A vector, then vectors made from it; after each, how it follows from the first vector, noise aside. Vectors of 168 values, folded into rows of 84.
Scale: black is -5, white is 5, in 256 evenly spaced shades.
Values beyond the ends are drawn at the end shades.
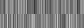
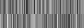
sign-scrambled.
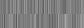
wrapped around, negated, shrunk.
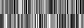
reversed, negated, scaled up.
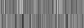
wrapped around, partly zeroed.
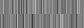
negated, partly zeroed.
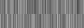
shrunk.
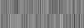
wrapped around, negated, shrunk.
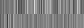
negated, partly zeroed.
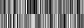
scaled up.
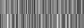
sign-scrambled.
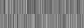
shrunk.
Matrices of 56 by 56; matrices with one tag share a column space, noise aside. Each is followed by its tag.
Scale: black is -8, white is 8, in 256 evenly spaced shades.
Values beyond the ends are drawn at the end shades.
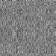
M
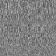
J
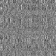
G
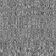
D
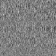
J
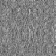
M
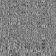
D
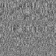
J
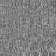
D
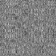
M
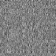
M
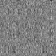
M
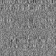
G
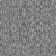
M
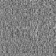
M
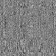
D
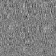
J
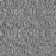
M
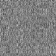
M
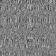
G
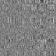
G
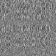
J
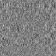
J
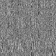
D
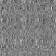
G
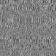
G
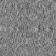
J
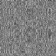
M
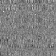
G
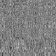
D
